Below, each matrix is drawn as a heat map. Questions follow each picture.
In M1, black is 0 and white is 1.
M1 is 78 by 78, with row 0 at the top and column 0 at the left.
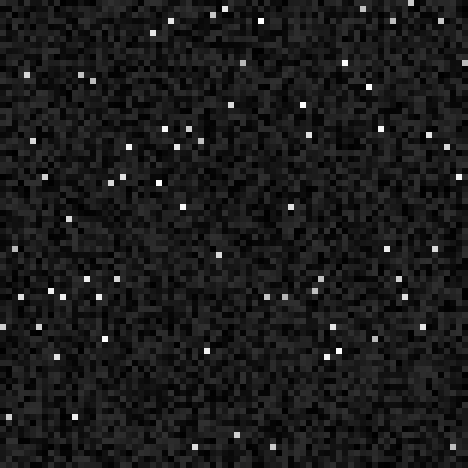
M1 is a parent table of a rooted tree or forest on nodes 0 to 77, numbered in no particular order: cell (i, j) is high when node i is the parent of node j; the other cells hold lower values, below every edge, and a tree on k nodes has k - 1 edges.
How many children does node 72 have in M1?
1
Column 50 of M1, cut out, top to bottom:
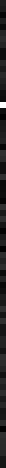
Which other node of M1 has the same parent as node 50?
38
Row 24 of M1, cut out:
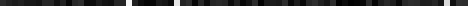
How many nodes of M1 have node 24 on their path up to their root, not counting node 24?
12
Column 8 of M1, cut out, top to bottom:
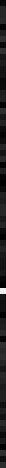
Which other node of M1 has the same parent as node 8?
52
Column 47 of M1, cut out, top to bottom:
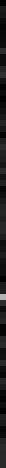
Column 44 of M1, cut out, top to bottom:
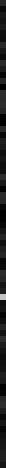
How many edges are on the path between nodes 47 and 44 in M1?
2
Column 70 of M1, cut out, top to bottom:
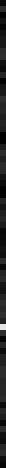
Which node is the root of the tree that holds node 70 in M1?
59
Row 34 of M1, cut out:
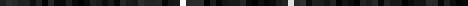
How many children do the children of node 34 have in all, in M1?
4
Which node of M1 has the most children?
49
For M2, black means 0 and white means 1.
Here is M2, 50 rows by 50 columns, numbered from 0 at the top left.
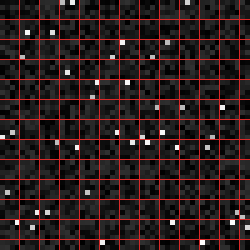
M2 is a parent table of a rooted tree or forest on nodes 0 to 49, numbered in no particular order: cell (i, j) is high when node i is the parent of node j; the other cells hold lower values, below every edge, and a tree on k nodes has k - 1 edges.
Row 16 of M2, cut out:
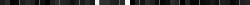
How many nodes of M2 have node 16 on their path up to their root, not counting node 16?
3
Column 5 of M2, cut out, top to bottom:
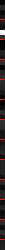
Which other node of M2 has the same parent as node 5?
10
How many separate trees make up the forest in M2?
8
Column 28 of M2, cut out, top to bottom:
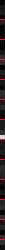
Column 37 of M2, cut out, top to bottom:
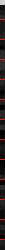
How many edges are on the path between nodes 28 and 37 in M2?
3
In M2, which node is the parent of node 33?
8
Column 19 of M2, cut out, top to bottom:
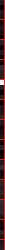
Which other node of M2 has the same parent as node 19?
25
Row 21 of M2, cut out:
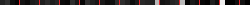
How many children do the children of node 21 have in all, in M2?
3
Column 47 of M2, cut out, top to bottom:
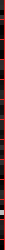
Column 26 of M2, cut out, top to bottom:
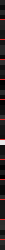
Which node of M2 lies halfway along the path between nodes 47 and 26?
27
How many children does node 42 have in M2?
3
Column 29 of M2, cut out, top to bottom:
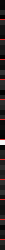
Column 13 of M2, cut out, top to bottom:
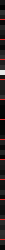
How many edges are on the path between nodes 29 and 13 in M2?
5
